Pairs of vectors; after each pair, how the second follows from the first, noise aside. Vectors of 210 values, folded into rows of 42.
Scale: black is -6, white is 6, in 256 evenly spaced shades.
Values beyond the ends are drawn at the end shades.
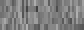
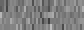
wrapped around, negated, partly zeroed.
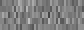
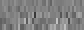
reversed, partly zeroed.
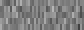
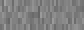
reversed, negated, shrunk.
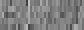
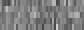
reversed, negated.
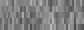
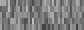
reversed, negated.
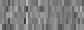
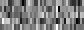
reversed, scaled up.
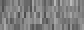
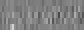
reversed, partly zeroed.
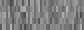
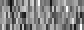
scaled up.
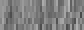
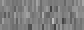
wrapped around, negated, partly zeroed.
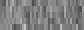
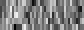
scaled up.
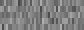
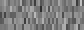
reversed, negated.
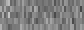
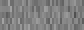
reversed, negated, shrunk.
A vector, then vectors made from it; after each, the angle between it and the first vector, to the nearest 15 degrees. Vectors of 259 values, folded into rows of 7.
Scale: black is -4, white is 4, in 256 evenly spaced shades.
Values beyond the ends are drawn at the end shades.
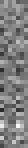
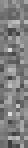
75 degrees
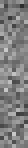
120 degrees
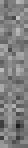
150 degrees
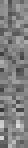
30 degrees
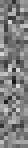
120 degrees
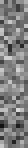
150 degrees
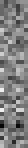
165 degrees
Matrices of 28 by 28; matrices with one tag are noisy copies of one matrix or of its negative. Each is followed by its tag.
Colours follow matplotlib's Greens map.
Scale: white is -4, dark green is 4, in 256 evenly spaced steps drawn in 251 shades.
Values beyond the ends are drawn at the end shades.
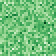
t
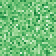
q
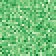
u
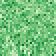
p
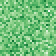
q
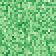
u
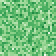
t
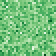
t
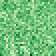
p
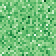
q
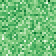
u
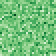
t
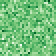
u
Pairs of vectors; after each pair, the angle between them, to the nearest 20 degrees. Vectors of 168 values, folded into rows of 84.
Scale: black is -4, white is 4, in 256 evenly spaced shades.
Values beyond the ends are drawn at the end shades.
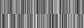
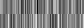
40 degrees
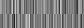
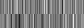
100 degrees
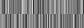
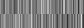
80 degrees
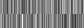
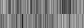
140 degrees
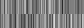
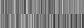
160 degrees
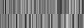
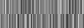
160 degrees
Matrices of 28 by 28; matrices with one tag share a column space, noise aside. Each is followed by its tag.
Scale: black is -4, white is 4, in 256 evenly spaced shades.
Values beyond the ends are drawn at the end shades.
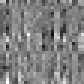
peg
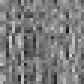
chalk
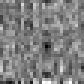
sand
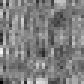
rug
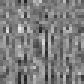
chalk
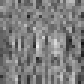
chalk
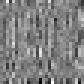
rug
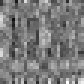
rug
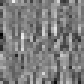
peg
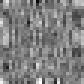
rug
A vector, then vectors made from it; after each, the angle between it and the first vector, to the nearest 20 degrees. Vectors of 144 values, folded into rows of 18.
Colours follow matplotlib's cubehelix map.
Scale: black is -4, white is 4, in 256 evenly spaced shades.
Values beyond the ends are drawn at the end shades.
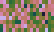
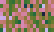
20 degrees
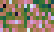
120 degrees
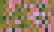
140 degrees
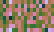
120 degrees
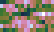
120 degrees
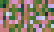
100 degrees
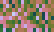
40 degrees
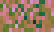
80 degrees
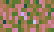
80 degrees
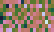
140 degrees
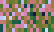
20 degrees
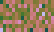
140 degrees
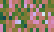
160 degrees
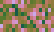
120 degrees
